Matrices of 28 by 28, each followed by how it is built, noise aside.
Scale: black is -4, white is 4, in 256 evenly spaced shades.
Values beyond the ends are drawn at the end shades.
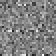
uneven rows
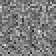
repeating columns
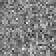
noise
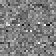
uneven rows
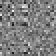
low rank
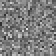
noise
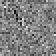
banded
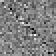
banded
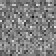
repeating columns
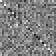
diagonal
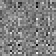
low rank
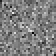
diagonal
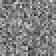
blocks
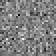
uneven rows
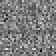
repeating columns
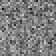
repeating columns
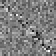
banded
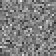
noise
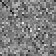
diagonal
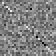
diagonal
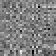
low rank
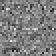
uneven rows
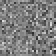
low rank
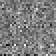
uneven rows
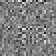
low rank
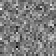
low rank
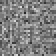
blocks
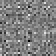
low rank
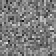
noise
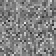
repeating columns
